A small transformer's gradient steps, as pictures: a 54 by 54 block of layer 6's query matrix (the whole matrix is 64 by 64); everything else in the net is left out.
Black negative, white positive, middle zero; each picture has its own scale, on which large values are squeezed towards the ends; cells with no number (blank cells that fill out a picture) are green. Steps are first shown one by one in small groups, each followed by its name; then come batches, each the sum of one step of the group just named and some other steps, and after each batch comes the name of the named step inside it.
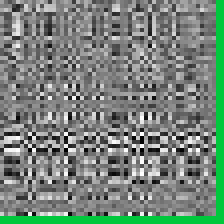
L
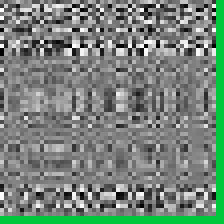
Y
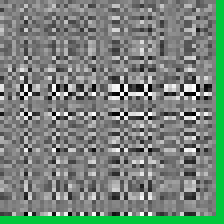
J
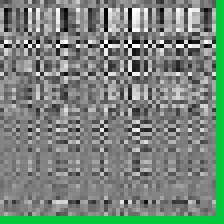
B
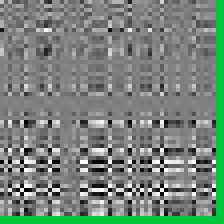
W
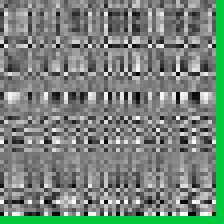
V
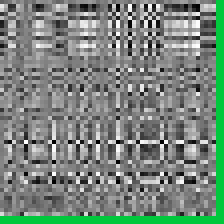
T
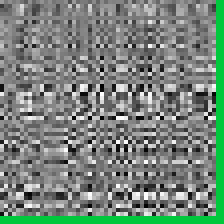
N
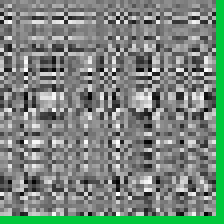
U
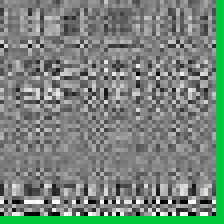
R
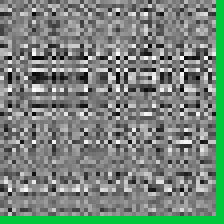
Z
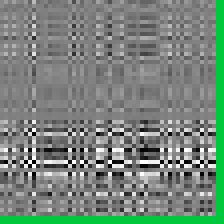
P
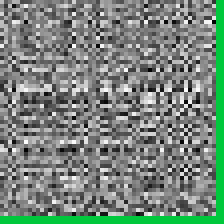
N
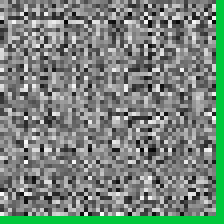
U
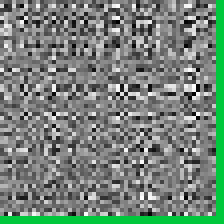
J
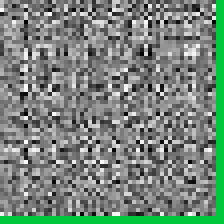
T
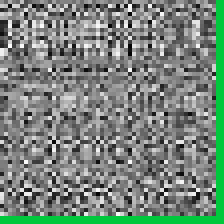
T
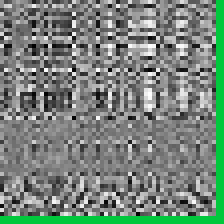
R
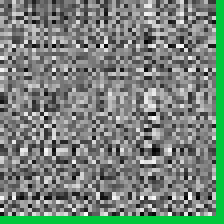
B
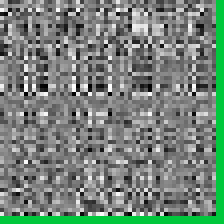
B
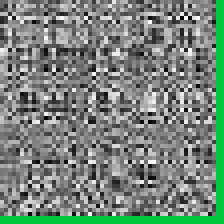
R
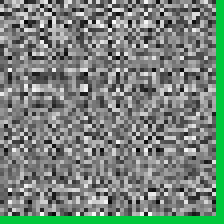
Z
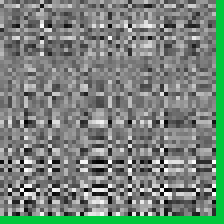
W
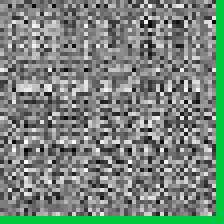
W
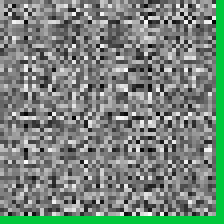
N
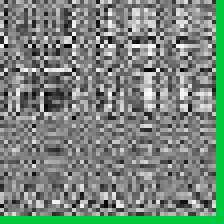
B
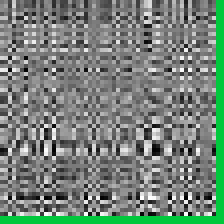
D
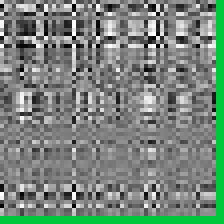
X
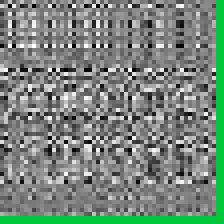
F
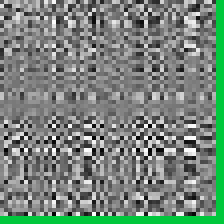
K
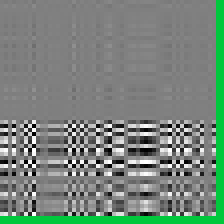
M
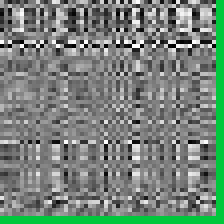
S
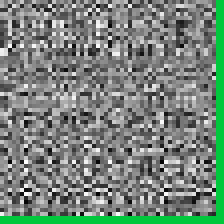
F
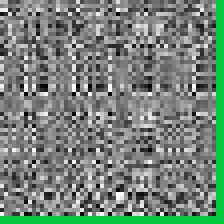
M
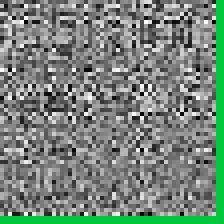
D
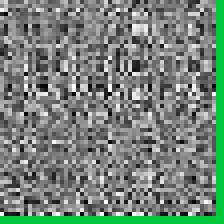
M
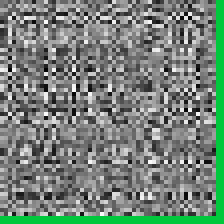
D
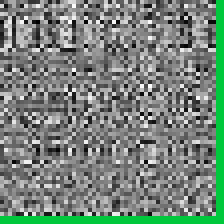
M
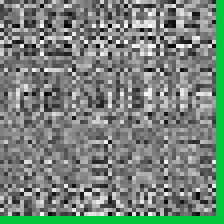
S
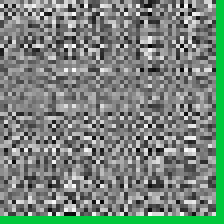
K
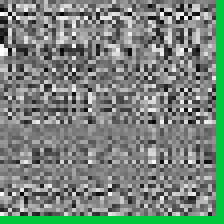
X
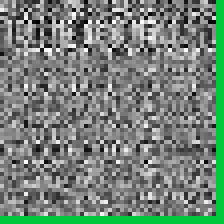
D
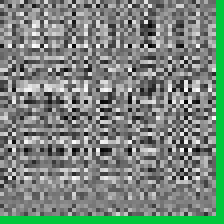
F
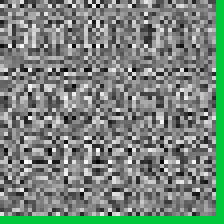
F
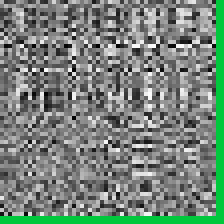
S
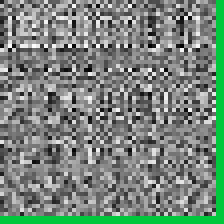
F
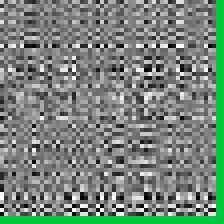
M
